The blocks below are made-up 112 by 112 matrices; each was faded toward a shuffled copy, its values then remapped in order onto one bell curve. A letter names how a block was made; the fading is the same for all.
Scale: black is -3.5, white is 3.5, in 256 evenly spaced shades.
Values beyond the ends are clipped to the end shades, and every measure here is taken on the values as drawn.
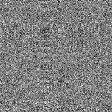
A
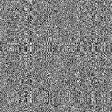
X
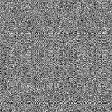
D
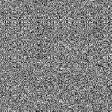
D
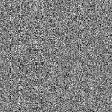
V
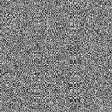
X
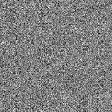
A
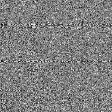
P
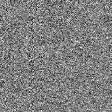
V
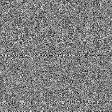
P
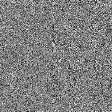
P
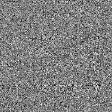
P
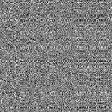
D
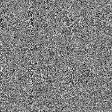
P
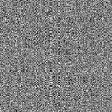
X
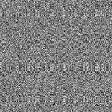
D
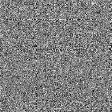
P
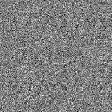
A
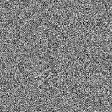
A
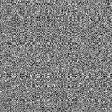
D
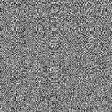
X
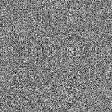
A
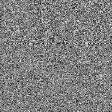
P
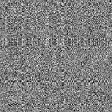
D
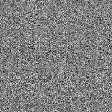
A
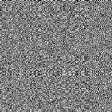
D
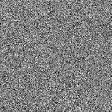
A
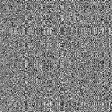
X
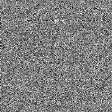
P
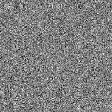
A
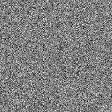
V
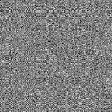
D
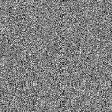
V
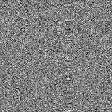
A
